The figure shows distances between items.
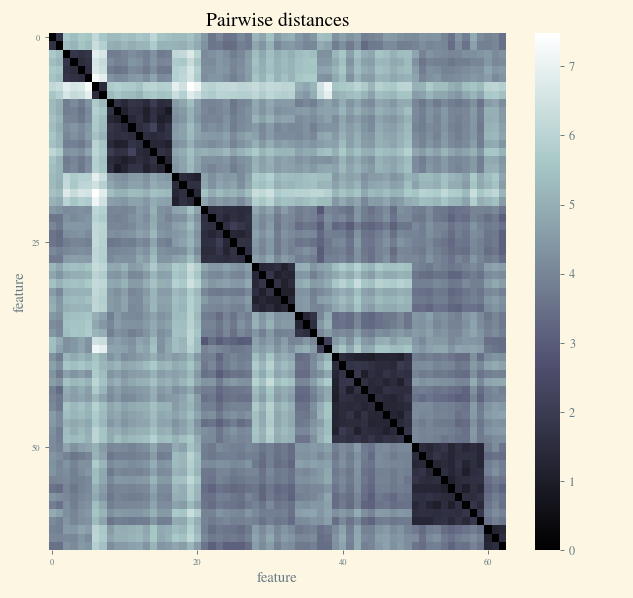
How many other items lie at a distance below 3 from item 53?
9
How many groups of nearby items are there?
12
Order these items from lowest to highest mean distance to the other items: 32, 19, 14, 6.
32, 14, 19, 6
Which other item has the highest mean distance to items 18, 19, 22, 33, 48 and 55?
6
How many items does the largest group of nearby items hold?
11
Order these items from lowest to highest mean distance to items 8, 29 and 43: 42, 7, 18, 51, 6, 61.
51, 42, 61, 18, 7, 6
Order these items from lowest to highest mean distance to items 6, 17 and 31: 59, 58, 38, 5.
59, 58, 38, 5
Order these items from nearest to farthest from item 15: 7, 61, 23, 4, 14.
14, 4, 23, 61, 7
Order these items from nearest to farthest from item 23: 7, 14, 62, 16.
62, 16, 14, 7
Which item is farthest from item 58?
19
